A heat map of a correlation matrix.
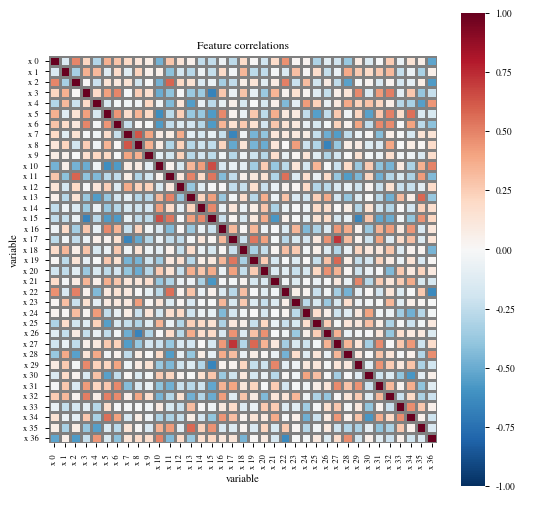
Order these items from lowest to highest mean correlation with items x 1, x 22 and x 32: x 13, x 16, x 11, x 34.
x 13, x 11, x 34, x 16
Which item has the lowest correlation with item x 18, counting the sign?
x 36
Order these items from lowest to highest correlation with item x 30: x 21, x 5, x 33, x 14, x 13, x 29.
x 5, x 33, x 21, x 29, x 13, x 14
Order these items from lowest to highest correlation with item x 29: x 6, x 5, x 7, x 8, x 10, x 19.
x 10, x 19, x 7, x 8, x 5, x 6
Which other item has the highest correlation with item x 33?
x 34
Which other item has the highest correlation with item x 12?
x 7
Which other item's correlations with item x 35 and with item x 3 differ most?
x 15
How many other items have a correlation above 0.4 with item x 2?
3
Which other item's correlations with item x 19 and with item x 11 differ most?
x 27
